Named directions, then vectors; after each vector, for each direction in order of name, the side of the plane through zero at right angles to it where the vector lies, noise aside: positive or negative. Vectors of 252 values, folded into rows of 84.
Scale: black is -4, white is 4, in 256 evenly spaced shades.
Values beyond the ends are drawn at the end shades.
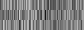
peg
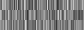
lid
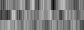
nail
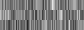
positive, negative, negative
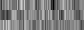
positive, positive, positive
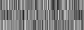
positive, positive, positive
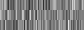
positive, negative, negative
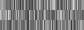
positive, negative, negative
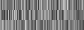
positive, positive, negative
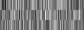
negative, positive, negative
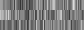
positive, negative, negative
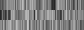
negative, positive, positive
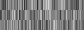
negative, positive, negative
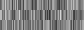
positive, negative, positive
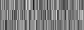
negative, negative, positive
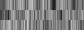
negative, positive, positive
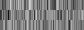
negative, positive, positive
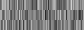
positive, negative, positive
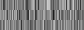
positive, positive, negative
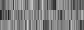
negative, positive, positive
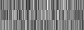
positive, positive, negative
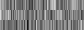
positive, negative, negative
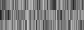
negative, positive, positive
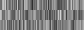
positive, negative, positive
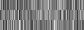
negative, positive, negative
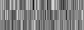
negative, negative, positive
